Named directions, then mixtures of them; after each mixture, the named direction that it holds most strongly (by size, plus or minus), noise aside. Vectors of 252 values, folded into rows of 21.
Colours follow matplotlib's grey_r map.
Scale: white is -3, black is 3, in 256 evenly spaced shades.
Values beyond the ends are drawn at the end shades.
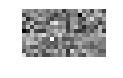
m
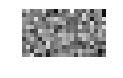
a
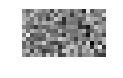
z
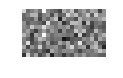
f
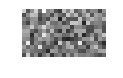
f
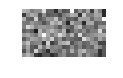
a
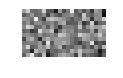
a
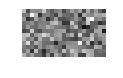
m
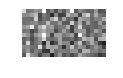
f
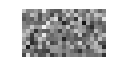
f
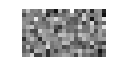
a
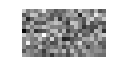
m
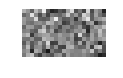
a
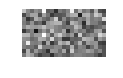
f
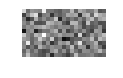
f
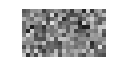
z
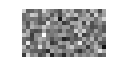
f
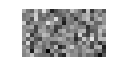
z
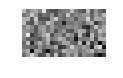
z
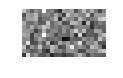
f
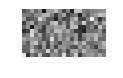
m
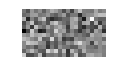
m
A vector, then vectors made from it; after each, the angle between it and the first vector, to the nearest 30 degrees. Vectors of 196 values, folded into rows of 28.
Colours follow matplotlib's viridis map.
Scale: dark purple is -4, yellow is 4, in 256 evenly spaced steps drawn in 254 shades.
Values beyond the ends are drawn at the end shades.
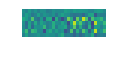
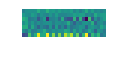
120 degrees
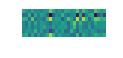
60 degrees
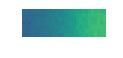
90 degrees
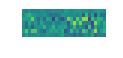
30 degrees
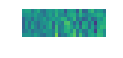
120 degrees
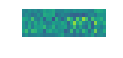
30 degrees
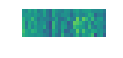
60 degrees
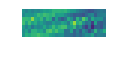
60 degrees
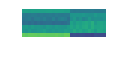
90 degrees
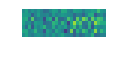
30 degrees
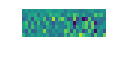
150 degrees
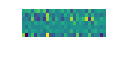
60 degrees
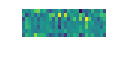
90 degrees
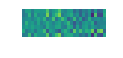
120 degrees
